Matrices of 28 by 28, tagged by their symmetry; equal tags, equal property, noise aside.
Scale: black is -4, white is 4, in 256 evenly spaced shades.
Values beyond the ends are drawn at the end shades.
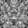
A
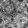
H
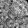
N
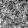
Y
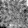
Y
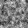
Y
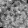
H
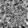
Y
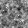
N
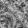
N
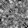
H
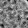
N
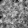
H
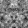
A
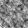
N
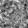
H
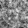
N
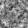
N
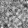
H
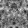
A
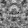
A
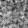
Y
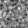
Y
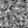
Y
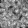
N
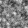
N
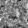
Y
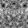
A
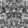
A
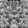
A
